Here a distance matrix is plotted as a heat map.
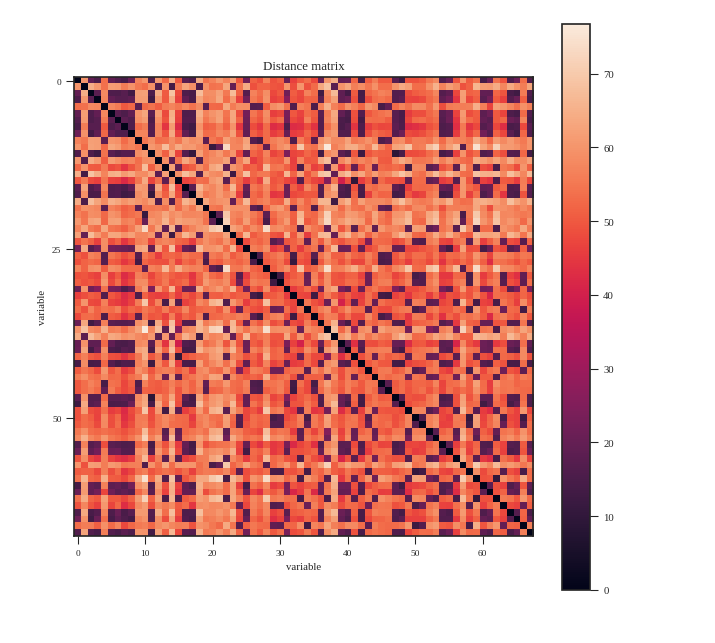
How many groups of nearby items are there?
6
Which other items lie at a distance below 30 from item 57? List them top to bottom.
10, 20, 21, 28
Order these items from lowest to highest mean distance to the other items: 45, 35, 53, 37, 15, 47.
47, 15, 35, 45, 53, 37
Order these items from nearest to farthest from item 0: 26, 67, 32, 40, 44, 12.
67, 40, 32, 26, 44, 12
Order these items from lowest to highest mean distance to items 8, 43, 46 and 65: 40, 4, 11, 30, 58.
11, 40, 58, 30, 4
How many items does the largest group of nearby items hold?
25
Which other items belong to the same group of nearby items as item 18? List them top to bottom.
1, 12, 14, 23, 38
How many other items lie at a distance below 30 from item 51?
9
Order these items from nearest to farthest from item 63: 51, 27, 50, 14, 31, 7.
50, 51, 7, 31, 27, 14
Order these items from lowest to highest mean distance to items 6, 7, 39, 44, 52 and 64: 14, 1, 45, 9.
45, 9, 1, 14
